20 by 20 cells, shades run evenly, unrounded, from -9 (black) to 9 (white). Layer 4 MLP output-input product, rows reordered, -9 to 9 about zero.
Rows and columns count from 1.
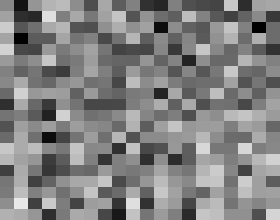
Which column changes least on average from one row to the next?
16
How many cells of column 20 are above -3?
17
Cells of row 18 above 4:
4
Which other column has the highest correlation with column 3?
20
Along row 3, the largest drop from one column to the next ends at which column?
12
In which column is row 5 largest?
1
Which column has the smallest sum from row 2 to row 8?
2
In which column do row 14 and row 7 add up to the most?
10
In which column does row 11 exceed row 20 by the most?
9
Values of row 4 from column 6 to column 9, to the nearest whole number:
-1 0 -4 -1
